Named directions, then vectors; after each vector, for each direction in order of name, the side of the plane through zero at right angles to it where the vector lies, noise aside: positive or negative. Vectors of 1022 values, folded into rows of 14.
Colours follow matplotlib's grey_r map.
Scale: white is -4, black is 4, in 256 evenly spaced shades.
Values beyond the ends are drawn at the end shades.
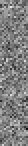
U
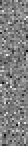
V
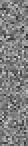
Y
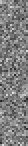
positive, negative, positive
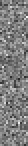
positive, positive, positive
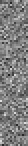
negative, positive, negative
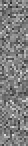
negative, negative, negative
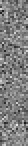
positive, negative, negative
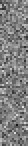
negative, positive, positive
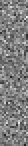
positive, positive, positive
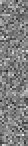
positive, negative, positive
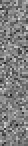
negative, positive, positive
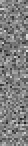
positive, negative, negative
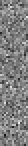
positive, positive, positive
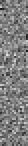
negative, positive, positive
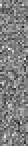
negative, negative, positive
